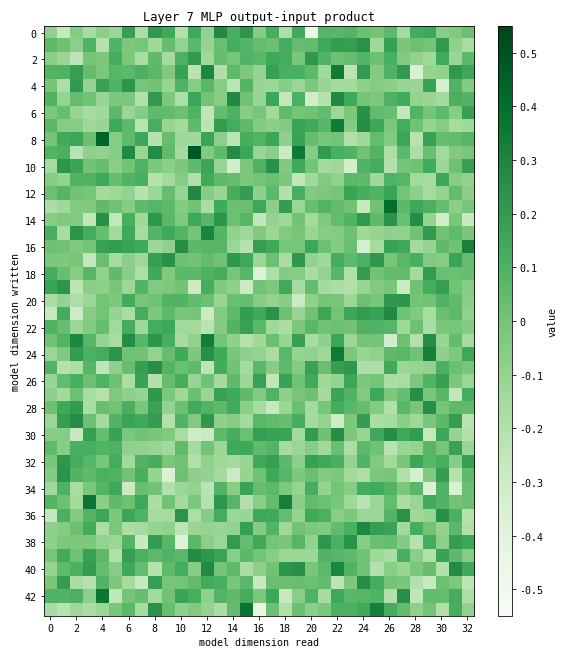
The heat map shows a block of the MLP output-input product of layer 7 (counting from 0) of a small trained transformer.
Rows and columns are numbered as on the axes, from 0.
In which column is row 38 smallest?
10
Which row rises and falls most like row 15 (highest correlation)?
23
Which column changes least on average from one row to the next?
9
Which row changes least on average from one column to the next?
20
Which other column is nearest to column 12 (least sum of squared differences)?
2
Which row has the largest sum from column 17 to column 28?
30
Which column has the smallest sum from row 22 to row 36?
11
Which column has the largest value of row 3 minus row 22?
12
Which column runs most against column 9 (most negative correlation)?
5
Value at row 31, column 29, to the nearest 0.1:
0.1
